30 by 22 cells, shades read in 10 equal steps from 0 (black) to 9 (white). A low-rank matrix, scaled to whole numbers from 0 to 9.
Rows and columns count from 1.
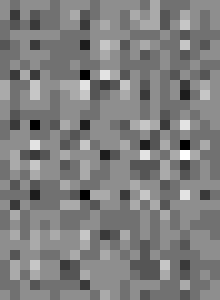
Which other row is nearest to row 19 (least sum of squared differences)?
12
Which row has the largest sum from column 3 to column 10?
9
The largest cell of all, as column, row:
19, 16
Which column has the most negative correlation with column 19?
4
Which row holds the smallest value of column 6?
13
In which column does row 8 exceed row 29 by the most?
11
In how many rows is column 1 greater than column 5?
8
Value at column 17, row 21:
3
